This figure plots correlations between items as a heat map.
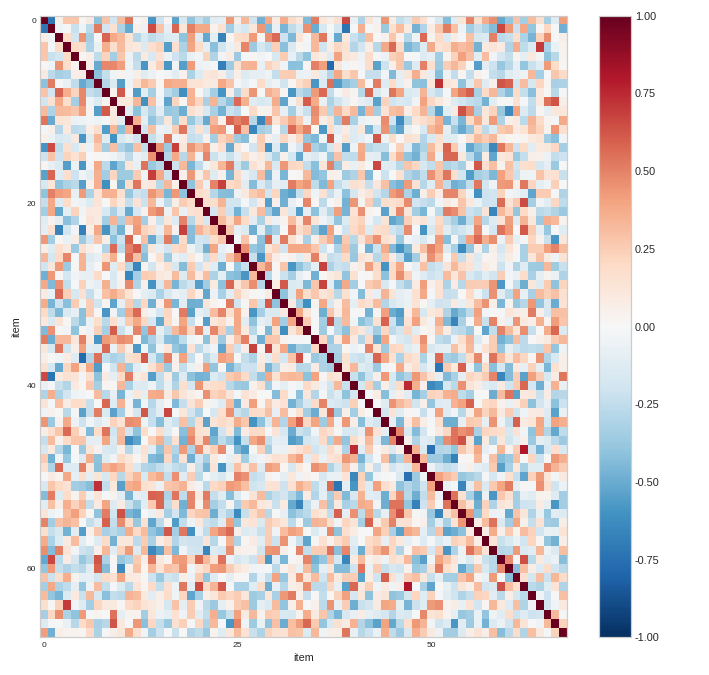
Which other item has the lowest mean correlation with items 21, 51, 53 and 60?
48
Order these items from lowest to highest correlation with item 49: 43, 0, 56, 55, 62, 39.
62, 43, 56, 55, 0, 39
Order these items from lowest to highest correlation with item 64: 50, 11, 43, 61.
43, 11, 61, 50
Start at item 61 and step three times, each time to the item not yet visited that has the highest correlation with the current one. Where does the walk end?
37
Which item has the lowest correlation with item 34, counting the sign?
31
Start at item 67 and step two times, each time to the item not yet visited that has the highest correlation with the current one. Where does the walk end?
0
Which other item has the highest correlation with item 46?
54
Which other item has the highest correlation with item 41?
60
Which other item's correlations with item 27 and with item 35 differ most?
44
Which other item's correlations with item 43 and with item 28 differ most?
24
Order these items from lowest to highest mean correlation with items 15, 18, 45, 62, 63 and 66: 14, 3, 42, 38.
42, 3, 38, 14
